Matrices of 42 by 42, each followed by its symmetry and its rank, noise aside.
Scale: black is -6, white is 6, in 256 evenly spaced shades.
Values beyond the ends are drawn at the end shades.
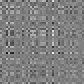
no symmetry, rank two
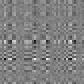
no symmetry, rank one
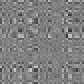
antisymmetric, rank two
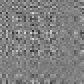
antisymmetric, rank two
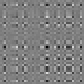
symmetric, rank one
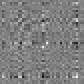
symmetric, rank two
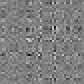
no symmetry, rank three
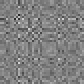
symmetric, rank three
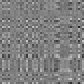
no symmetry, rank two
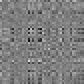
symmetric, rank two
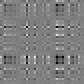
symmetric, rank one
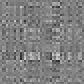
no symmetry, rank two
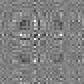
symmetric, rank two
